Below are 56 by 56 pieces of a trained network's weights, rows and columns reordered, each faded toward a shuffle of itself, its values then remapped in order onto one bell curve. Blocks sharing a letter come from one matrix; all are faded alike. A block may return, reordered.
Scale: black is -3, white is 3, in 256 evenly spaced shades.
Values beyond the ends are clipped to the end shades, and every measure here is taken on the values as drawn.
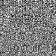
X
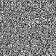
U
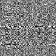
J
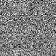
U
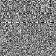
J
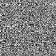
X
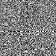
J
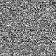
U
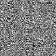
J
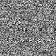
U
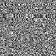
J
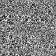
X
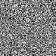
X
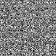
X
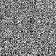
X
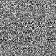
U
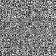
X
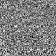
X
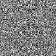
J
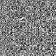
X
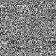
J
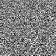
U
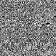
U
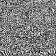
U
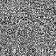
U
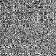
X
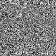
X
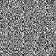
J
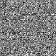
X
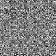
X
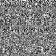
X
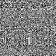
X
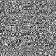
U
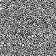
X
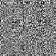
J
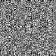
J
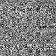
X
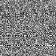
J
